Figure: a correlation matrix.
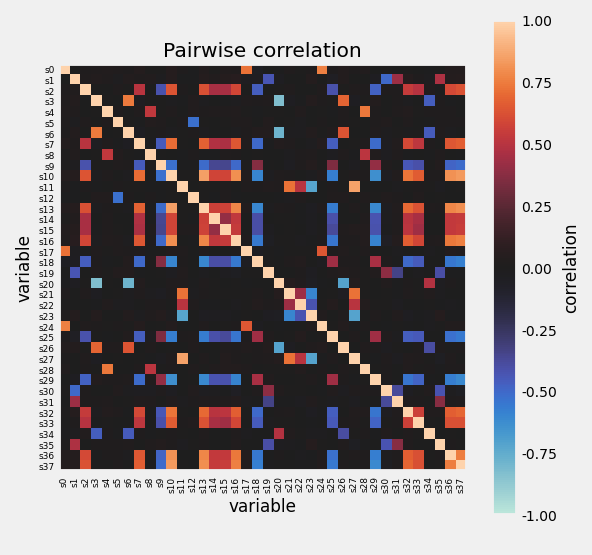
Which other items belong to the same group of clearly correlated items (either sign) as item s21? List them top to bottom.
s11, s22, s23, s27
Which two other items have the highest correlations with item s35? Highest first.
s1, s31
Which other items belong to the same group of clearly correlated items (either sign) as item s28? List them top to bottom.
s4, s8
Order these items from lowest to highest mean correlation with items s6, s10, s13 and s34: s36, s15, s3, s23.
s23, s3, s15, s36
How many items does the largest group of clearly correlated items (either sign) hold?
15
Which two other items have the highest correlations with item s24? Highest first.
s0, s17
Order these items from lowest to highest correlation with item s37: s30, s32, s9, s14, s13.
s9, s30, s14, s32, s13
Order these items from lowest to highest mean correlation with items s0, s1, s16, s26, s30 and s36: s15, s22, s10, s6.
s22, s6, s15, s10
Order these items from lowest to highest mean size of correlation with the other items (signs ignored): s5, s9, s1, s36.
s5, s1, s9, s36
